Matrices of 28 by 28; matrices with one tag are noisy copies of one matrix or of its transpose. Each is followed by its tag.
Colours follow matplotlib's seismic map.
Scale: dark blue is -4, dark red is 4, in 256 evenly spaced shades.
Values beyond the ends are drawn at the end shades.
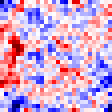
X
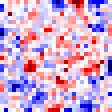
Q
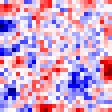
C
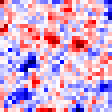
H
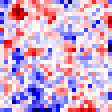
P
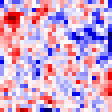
P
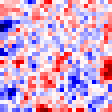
C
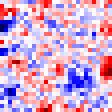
C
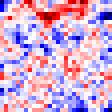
X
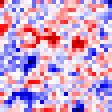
H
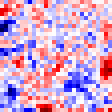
C
